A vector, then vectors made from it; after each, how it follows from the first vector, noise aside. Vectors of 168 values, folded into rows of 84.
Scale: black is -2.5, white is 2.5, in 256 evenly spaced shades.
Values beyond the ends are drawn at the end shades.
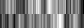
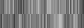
shrunk.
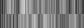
reversed, shrunk.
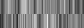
reversed, shrunk.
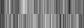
reversed, shrunk.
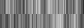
shrunk.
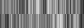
shrunk.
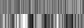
wrapped around, partly zeroed.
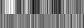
wrapped around, partly zeroed.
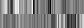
wrapped around, partly zeroed.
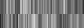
reversed, shrunk.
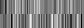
wrapped around, negated, partly zeroed.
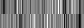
wrapped around, partly zeroed.
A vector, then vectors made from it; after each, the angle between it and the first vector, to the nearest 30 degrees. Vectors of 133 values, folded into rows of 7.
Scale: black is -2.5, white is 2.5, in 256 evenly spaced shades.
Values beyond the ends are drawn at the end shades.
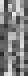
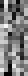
150 degrees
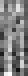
30 degrees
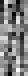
150 degrees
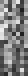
90 degrees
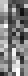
120 degrees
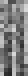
120 degrees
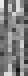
30 degrees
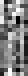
30 degrees
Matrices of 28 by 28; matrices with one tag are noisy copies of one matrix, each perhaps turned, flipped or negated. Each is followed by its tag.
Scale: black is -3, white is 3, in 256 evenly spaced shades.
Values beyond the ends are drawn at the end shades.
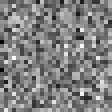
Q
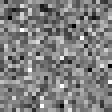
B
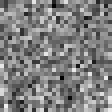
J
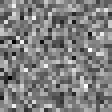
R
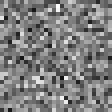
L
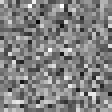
B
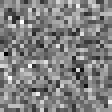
L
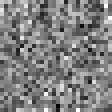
J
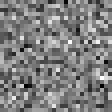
R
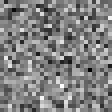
B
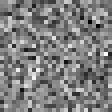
L
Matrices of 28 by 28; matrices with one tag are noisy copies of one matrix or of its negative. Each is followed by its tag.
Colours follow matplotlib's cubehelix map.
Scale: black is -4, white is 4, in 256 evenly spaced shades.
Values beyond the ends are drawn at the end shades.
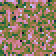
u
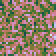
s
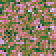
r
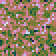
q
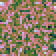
s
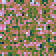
q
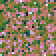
q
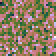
s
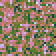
s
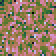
s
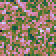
u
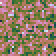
s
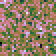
q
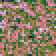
u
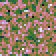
u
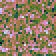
r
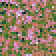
u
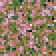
s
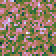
q
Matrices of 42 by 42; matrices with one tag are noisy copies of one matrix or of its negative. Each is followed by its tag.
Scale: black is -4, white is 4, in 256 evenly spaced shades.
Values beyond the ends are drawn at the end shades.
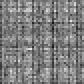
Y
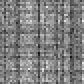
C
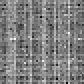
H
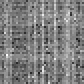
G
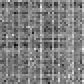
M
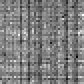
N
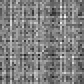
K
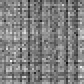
N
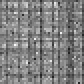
M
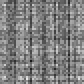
H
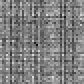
K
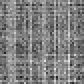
H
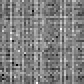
K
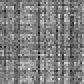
C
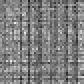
N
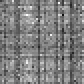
C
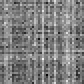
G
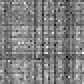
G
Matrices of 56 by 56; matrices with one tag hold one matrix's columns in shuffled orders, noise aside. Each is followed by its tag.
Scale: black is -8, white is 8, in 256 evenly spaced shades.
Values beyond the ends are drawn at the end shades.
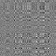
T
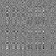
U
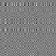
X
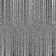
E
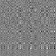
U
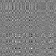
T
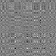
T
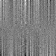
E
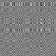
X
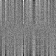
E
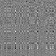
U
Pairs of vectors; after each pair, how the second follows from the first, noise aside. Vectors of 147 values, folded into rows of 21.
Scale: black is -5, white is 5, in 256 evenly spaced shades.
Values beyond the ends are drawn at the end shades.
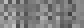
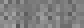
shrunk.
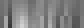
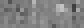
reversed, partly zeroed.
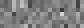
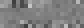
negated, partly zeroed.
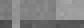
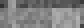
wrapped around.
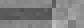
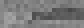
reversed, partly zeroed.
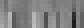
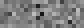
shuffled.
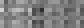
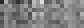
wrapped around, negated.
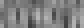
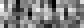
reversed, scaled up.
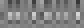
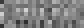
wrapped around, negated.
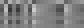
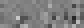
reversed, partly zeroed.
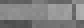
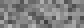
shuffled.
